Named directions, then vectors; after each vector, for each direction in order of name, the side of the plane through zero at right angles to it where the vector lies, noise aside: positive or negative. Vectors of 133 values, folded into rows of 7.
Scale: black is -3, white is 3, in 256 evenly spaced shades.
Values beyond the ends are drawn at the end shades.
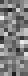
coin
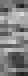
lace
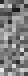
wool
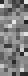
positive, positive, positive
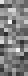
negative, positive, negative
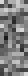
negative, negative, negative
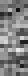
negative, positive, positive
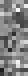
positive, negative, negative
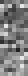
positive, negative, positive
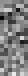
negative, negative, positive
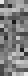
negative, negative, negative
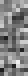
positive, negative, negative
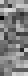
negative, negative, negative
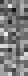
positive, negative, positive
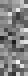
positive, negative, negative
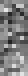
negative, negative, positive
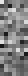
negative, positive, negative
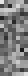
negative, negative, negative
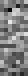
positive, positive, negative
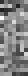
positive, positive, positive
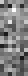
negative, positive, negative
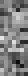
negative, positive, positive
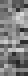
negative, positive, positive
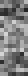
positive, positive, positive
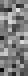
positive, positive, negative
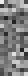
negative, negative, negative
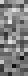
negative, positive, negative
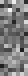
negative, negative, negative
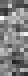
positive, positive, positive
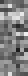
positive, positive, positive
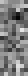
positive, negative, negative
